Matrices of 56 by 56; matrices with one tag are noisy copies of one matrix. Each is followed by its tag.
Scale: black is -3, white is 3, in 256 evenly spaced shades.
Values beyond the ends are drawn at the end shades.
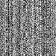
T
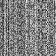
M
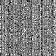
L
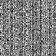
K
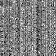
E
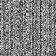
K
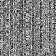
K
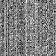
M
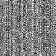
T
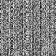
K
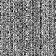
K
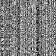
E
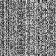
M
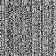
L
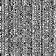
L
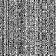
M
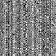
T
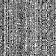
M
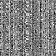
K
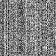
M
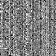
K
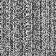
K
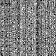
E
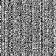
L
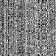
M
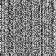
L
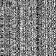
E
